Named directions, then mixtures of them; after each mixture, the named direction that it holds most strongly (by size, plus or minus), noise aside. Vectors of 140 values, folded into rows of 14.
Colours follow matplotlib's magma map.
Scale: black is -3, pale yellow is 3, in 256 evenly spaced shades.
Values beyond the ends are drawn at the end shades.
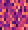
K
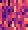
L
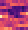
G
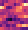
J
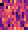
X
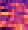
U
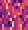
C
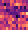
G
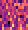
C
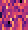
C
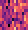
L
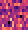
C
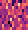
C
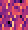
C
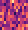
K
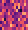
K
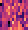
X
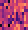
X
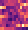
J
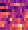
U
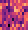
L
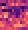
G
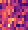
L
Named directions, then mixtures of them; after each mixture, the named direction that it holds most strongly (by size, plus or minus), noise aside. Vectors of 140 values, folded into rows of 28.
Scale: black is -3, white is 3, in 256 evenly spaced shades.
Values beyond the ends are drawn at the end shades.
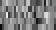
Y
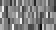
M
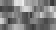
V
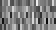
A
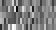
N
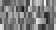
Y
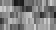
V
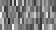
M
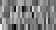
N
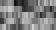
V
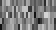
Y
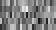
A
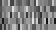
A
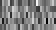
A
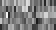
Y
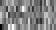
N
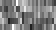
V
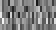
A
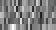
N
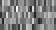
Y
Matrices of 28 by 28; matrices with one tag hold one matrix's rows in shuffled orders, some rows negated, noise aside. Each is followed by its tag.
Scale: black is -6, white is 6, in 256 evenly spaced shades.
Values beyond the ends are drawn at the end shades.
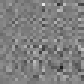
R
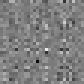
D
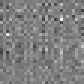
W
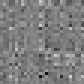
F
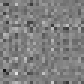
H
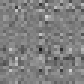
F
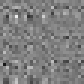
H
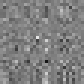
D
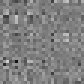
H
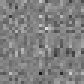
F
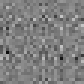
W
